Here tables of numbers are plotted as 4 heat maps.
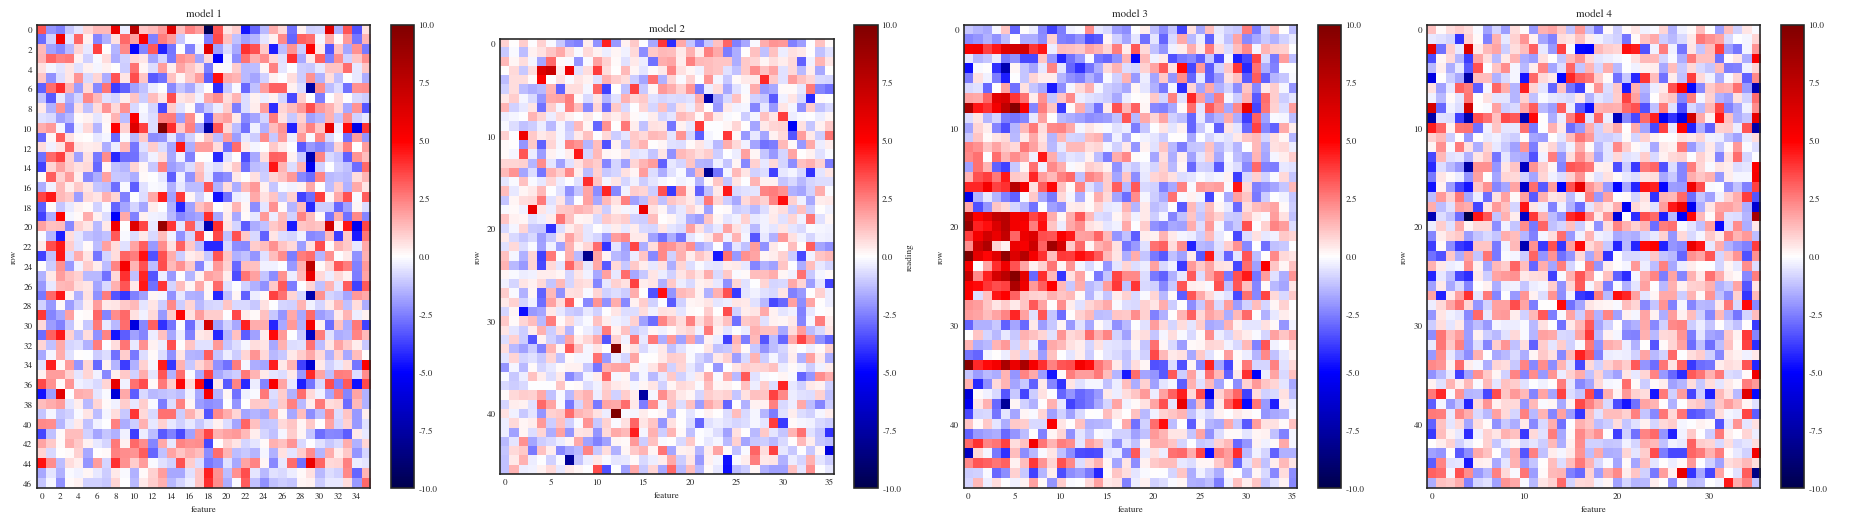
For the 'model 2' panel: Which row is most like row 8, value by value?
37
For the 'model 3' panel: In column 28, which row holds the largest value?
38
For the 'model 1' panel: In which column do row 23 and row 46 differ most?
2
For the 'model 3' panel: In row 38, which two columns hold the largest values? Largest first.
23, 29
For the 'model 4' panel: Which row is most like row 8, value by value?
2
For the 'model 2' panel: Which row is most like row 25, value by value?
31
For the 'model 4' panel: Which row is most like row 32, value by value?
17
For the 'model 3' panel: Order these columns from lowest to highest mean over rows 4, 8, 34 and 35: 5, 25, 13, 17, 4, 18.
17, 25, 13, 18, 4, 5
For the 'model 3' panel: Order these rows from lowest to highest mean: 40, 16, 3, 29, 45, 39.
3, 45, 39, 40, 29, 16
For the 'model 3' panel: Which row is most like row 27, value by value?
24
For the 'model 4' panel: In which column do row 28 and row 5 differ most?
14
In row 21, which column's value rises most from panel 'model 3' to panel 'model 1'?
17
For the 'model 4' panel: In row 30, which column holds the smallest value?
35
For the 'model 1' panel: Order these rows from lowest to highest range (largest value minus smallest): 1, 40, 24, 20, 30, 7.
40, 7, 1, 24, 30, 20
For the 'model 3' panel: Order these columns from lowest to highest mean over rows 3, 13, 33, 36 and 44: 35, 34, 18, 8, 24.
18, 24, 35, 34, 8
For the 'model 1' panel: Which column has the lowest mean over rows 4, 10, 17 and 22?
18
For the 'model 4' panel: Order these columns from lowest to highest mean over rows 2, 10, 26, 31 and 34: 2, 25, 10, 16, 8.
16, 8, 2, 10, 25
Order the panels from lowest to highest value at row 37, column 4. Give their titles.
model 3, model 4, model 2, model 1
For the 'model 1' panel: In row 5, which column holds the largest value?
19
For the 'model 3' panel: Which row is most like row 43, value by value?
37
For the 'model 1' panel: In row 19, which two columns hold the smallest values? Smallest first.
8, 0
